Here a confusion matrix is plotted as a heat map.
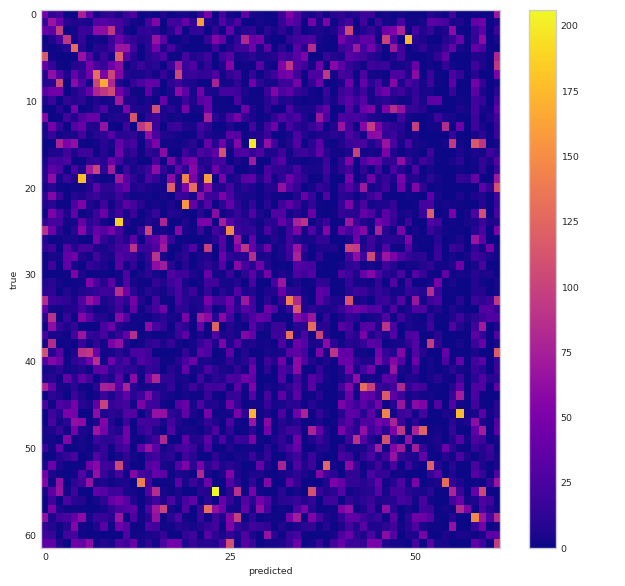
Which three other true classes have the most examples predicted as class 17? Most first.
20, 19, 61
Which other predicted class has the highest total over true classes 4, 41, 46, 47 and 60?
28
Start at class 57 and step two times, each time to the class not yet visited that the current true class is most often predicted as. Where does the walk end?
19
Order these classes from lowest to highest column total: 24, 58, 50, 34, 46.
24, 50, 58, 46, 34
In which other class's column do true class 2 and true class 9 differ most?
41
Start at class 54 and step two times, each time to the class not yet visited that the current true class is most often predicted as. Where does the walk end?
14
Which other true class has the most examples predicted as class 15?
11
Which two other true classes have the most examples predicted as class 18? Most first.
7, 6
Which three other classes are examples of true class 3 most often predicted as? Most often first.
49, 46, 27
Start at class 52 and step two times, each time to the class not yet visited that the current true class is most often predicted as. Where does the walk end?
1
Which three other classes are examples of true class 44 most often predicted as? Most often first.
46, 56, 14
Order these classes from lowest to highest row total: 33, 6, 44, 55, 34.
44, 34, 6, 55, 33
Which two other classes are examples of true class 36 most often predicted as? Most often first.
23, 46
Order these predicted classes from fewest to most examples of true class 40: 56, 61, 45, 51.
51, 61, 56, 45
